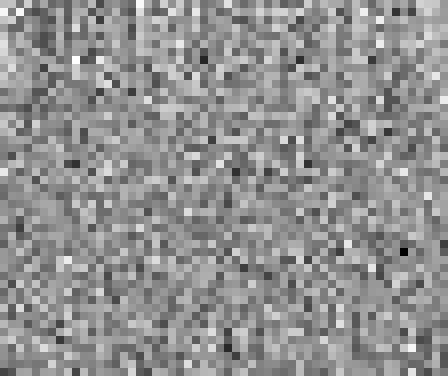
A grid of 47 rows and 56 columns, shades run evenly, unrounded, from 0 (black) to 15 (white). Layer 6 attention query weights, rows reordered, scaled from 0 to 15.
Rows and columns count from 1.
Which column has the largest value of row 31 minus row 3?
44
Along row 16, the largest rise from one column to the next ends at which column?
5
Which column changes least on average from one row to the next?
46
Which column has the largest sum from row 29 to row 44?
13
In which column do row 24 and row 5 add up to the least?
6
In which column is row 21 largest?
28
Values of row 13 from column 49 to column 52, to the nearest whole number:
5 5 9 8
